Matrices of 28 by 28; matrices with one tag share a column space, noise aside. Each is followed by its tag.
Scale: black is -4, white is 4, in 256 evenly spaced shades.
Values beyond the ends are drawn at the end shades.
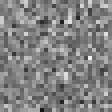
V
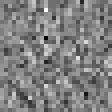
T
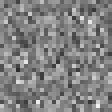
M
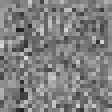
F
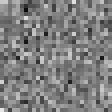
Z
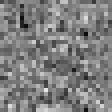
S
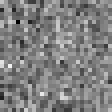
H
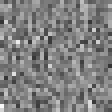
S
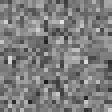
Z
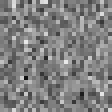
Z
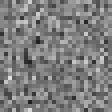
Z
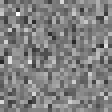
M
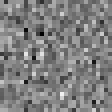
Z
